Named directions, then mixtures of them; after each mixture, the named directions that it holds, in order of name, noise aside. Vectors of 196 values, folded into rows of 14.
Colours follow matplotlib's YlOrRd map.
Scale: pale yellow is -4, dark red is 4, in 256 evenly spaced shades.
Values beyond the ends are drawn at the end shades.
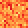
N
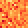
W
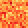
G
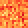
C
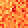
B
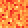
W.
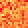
C, N, W.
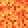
B, C, W.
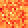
C, G, W.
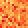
B, W.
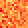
W.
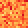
C, N, W.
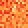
B.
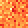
B.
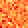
W.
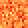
C, G.
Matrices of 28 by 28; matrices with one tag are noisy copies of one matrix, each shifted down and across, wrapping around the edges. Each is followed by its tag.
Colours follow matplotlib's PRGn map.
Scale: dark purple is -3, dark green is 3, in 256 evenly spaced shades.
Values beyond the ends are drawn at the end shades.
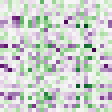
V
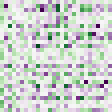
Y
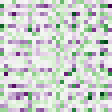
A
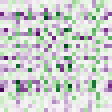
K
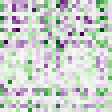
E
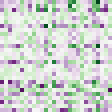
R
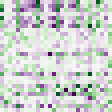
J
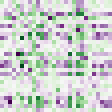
V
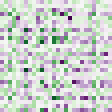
A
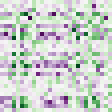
V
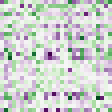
K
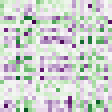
V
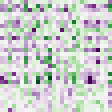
K
